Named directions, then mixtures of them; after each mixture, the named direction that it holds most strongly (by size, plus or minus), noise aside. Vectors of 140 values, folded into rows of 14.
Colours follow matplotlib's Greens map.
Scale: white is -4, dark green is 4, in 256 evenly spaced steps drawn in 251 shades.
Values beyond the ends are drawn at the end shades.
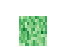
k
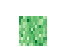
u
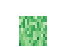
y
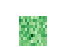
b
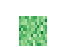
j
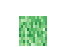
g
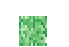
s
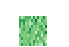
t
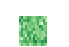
u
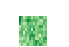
u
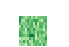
g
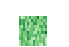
k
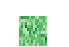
k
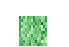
s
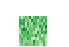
k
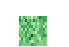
b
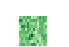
b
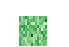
j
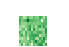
u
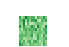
y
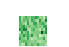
k
